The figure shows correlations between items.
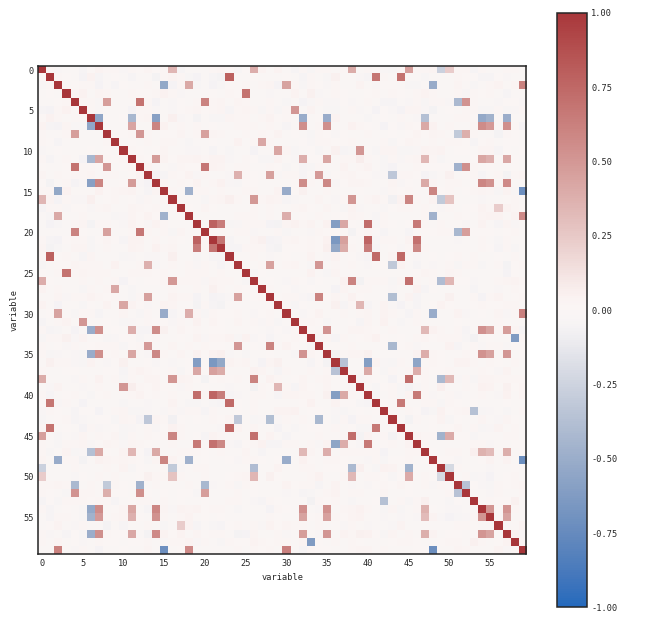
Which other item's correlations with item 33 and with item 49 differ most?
58
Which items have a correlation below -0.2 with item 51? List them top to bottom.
4, 8, 12, 20, 52
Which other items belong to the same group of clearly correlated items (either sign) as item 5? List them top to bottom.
31
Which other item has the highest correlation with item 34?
28
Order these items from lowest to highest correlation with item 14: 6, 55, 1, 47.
6, 1, 47, 55
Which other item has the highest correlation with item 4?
12
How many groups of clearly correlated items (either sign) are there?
14
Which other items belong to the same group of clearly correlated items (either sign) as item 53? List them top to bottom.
42
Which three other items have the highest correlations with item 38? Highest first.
45, 26, 16
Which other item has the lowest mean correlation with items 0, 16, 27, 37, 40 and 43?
36
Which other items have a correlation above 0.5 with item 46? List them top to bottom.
19, 21, 22, 40
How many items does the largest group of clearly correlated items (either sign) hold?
10
